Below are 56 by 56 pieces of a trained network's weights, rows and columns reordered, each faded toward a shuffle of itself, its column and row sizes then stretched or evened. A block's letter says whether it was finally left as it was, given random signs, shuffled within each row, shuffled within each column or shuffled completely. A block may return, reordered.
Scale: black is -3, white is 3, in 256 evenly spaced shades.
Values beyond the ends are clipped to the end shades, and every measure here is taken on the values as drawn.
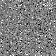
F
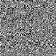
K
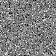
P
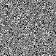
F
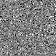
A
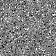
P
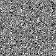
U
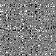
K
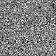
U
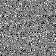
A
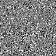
A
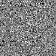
U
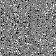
F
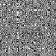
K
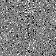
F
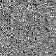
K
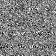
A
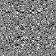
K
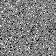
P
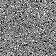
P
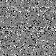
A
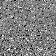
A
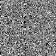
U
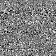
A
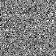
U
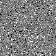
F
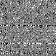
K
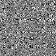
U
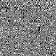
K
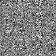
U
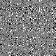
U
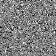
A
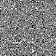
U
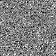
A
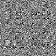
K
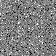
P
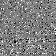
A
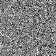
F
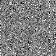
F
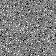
P
